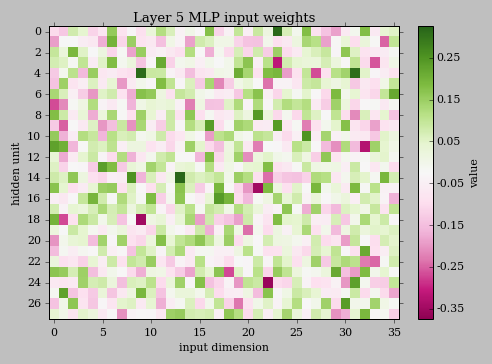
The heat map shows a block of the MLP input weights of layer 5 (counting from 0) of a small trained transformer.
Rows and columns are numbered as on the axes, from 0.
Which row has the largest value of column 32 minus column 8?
21
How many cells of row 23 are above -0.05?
25
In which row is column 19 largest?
4
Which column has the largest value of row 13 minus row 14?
22
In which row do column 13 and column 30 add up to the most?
14
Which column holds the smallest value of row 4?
27
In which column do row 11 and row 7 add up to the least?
32
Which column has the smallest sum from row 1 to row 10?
33
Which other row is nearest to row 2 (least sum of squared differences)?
19
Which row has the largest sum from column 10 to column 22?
20
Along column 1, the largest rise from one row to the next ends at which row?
11
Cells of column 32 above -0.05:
19
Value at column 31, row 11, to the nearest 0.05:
-0.15
